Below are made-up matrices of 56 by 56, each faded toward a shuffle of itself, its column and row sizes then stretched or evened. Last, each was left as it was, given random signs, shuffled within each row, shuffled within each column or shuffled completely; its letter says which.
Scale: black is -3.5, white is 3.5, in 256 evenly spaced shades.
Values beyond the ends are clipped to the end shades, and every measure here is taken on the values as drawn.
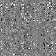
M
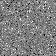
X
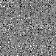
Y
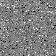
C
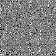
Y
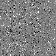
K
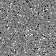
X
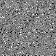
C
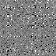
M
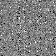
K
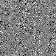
K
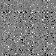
Y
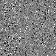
K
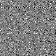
Y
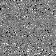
C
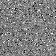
C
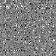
M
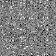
M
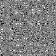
M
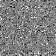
C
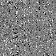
K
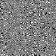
M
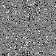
Y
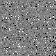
Y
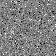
X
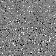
C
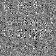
Y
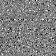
C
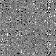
M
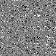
Y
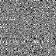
M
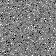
X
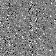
K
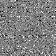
C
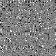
M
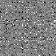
M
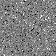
X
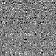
M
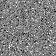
X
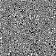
Y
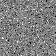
X
